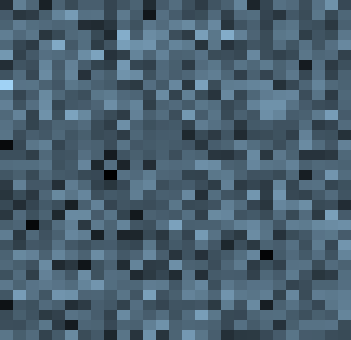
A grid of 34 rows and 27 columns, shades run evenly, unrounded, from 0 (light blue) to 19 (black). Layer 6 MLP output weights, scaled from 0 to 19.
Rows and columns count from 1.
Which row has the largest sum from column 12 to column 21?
14
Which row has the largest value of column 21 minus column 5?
26
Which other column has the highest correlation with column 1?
16
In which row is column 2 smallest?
30
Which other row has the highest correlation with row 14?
6
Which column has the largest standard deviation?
1
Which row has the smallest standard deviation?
29
